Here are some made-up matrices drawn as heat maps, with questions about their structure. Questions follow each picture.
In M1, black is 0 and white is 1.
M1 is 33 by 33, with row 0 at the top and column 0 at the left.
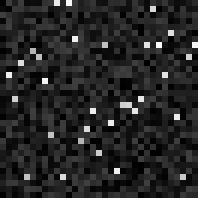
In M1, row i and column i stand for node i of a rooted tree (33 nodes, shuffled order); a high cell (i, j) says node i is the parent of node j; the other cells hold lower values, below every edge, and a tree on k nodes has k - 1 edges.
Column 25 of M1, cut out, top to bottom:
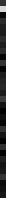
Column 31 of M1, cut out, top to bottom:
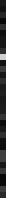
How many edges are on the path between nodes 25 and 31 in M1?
5
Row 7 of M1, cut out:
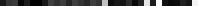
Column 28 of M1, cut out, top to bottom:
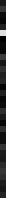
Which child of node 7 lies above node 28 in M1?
17
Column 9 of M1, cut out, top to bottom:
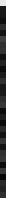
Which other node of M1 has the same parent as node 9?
11
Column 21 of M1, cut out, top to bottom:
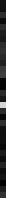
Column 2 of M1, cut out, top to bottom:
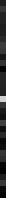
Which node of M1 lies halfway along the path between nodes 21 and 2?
13
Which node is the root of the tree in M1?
0
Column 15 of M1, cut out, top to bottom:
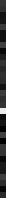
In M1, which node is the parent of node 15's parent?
20
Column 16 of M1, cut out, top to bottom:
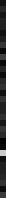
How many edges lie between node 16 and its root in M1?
6
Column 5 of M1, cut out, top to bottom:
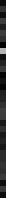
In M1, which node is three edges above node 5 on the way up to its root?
18
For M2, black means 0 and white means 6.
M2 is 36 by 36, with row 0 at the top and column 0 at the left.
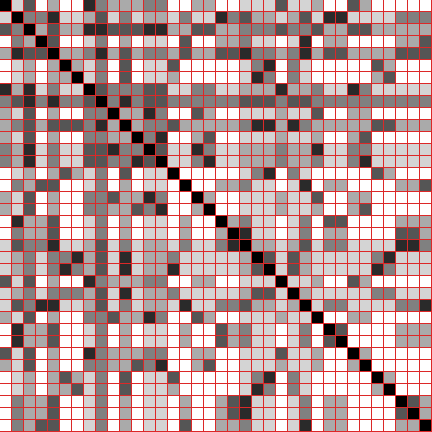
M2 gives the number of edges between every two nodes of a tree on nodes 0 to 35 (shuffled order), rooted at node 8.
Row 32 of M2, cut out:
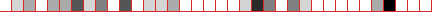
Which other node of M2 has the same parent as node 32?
6
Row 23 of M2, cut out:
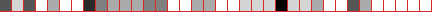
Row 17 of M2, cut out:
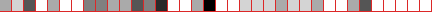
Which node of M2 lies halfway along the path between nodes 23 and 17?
2
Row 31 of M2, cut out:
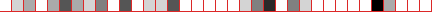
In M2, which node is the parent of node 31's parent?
10
